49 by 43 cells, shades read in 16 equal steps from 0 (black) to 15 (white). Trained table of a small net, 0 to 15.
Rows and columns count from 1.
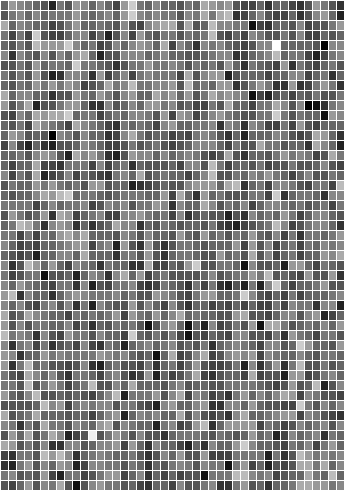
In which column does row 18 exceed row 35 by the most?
27
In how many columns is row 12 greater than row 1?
25
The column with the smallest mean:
36
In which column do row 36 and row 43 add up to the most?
26
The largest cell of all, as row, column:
5, 35
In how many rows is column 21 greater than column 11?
17
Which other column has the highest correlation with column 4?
15
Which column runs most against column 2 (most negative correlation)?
38
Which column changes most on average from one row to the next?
7
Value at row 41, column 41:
8
